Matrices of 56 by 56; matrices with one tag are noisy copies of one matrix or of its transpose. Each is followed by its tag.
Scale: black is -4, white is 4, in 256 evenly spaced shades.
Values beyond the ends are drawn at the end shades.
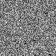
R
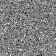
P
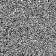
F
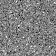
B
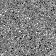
B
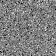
F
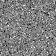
R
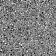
F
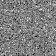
B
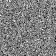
P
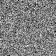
F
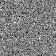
P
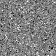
B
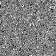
R
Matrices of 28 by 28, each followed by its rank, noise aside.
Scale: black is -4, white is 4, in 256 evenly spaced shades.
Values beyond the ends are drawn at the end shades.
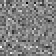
six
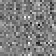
five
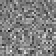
eight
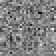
five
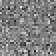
seven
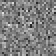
eight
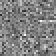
eight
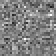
five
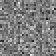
eight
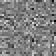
six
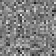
five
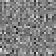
five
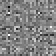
five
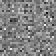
eight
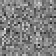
eight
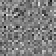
five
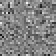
six
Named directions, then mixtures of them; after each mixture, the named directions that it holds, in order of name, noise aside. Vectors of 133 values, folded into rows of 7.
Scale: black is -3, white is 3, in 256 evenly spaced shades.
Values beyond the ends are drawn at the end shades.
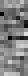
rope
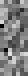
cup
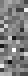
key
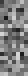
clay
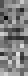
clay, rope.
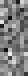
cup.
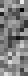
clay, cup, rope.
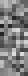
clay, key, rope.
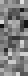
cup, rope.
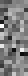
clay, cup, key.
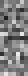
clay, rope.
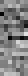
rope.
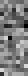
clay, key, rope.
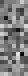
clay.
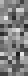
clay.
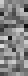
clay, key, rope.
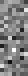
key.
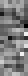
clay, rope.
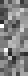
cup.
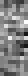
rope.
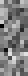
cup.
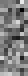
clay, cup, rope.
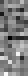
clay, rope.
